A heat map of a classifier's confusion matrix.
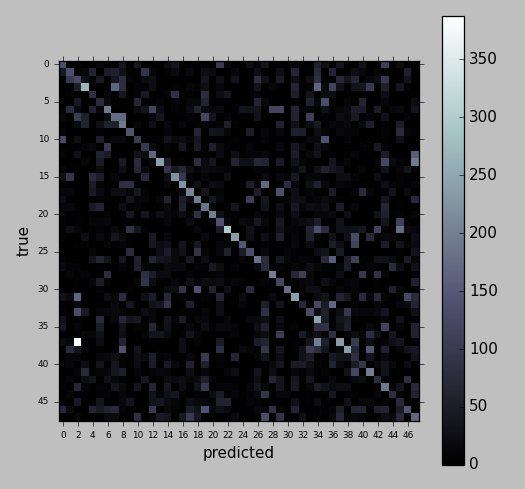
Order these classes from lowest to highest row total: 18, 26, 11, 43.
11, 18, 43, 26
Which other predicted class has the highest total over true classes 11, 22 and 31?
42
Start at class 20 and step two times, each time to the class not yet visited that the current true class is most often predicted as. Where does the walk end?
25
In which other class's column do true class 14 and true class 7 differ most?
8
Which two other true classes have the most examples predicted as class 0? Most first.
10, 46
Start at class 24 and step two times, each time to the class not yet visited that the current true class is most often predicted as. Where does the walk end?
19
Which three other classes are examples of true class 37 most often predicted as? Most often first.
2, 34, 39
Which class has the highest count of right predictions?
22
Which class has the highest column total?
34
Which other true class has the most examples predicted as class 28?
6
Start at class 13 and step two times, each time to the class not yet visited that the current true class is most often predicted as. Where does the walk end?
27
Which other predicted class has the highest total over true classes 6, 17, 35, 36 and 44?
29
